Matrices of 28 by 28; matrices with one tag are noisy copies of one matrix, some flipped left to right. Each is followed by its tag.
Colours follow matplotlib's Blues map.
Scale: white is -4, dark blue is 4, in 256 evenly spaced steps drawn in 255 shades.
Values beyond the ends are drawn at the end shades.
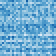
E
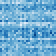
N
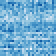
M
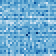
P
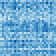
M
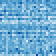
P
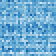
E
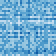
P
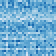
M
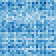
M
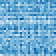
P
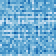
P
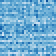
E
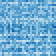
E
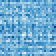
E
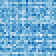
E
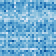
M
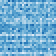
E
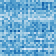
M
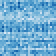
M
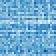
P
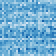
N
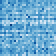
P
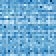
P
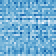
P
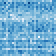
M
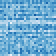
P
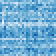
N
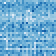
M
